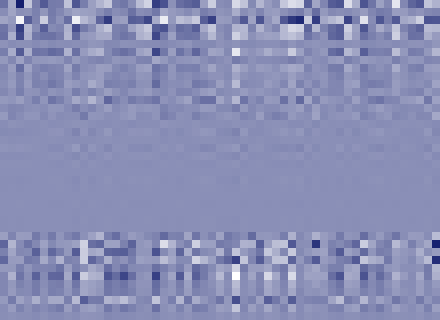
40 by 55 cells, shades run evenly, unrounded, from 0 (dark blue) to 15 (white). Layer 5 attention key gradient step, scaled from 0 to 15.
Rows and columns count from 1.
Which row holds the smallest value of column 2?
38
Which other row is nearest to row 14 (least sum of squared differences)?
17
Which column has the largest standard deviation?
30
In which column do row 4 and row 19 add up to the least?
3
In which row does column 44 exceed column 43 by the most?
1
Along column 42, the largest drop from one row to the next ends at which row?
4
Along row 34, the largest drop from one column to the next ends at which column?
31
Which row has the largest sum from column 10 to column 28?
33
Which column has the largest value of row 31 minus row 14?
21
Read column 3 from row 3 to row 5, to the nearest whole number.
14 2 3
